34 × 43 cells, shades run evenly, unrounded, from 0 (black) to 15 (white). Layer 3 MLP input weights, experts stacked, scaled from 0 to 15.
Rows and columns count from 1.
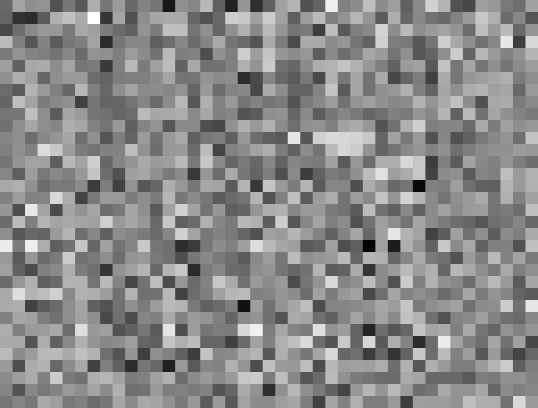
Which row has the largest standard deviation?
21
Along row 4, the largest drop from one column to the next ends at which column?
42
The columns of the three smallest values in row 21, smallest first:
30, 32, 15
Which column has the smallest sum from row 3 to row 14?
9
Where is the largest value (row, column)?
2, 8
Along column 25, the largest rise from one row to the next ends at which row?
16
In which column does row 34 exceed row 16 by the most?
34
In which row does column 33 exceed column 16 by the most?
23
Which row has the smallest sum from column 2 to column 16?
31
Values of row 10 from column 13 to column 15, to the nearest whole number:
10 10 10
